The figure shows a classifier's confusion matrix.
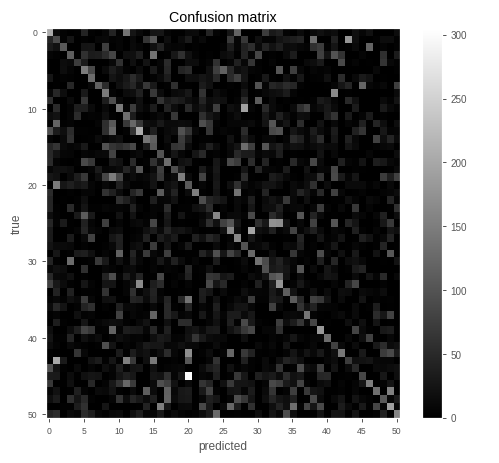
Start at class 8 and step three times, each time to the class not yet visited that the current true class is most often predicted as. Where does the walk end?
17
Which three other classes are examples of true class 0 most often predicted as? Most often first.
11, 27, 31
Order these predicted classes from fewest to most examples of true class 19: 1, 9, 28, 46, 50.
46, 1, 28, 50, 9
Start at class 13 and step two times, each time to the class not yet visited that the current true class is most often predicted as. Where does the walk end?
30
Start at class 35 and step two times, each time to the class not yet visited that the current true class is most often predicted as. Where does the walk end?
1
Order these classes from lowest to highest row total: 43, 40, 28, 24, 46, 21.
28, 40, 24, 21, 43, 46
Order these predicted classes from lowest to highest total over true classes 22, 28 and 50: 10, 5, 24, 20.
20, 5, 10, 24
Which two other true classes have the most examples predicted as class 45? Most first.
7, 13
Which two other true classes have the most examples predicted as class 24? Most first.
50, 29
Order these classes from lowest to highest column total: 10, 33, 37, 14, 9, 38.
37, 14, 38, 10, 9, 33
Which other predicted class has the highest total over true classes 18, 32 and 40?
16
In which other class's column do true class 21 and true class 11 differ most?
27
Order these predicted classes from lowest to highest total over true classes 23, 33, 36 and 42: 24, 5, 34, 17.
34, 24, 5, 17
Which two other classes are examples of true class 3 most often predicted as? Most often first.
15, 41
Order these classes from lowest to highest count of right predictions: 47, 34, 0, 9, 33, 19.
9, 34, 47, 19, 33, 0
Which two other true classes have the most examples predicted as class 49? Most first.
47, 29
